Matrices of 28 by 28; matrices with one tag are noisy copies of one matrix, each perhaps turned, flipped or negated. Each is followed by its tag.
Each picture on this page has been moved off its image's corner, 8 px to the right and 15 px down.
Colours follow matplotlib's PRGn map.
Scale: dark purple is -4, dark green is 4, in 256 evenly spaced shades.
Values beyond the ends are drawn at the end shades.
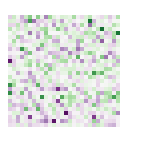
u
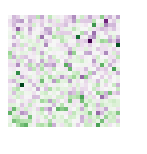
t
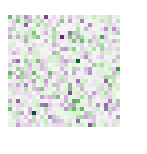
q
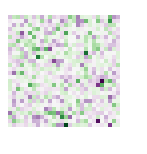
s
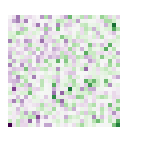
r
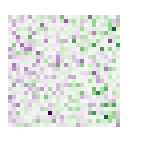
t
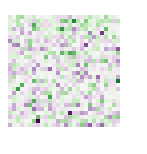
u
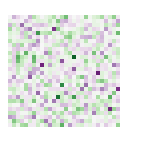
q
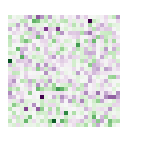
u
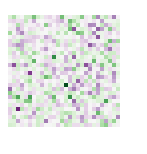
q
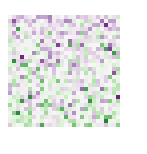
t
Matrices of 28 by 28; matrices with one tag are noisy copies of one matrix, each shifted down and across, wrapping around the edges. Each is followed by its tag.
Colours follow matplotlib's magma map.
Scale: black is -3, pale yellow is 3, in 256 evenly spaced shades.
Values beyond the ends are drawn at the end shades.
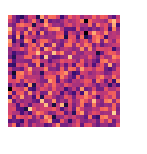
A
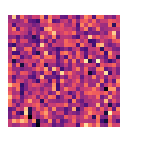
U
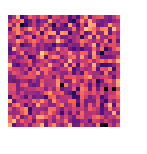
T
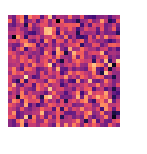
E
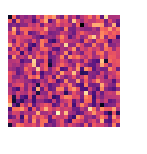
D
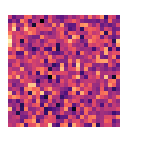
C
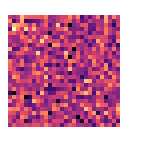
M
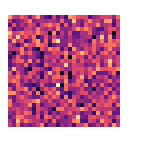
A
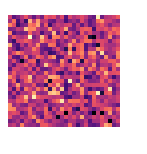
T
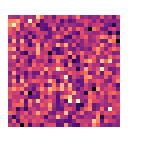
E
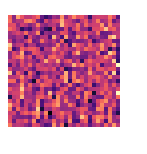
U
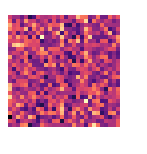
T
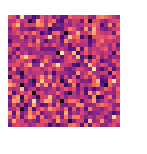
A
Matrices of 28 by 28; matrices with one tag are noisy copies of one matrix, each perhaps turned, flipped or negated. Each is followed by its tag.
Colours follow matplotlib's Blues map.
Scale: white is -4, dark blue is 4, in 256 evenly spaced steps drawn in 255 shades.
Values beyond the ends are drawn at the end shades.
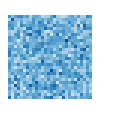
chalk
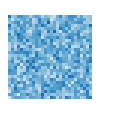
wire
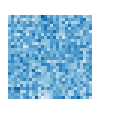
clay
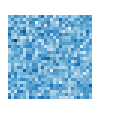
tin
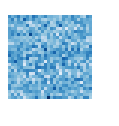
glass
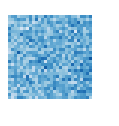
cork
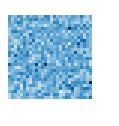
wire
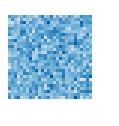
tin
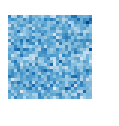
glass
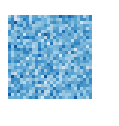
tin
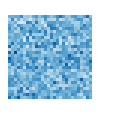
glass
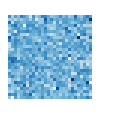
clay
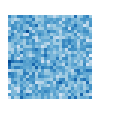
clay
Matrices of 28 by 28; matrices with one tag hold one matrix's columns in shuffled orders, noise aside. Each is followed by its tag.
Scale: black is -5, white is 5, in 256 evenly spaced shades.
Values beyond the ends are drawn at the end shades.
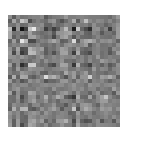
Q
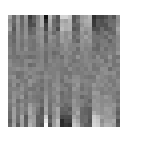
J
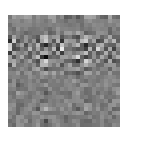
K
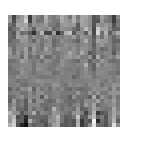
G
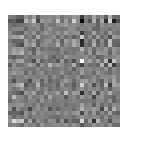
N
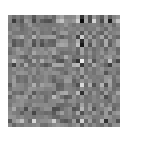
N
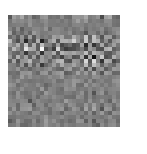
K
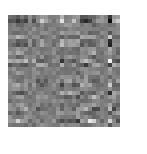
N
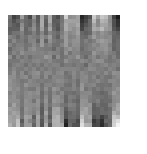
J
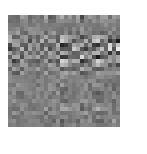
K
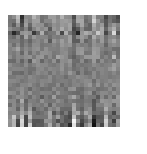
G
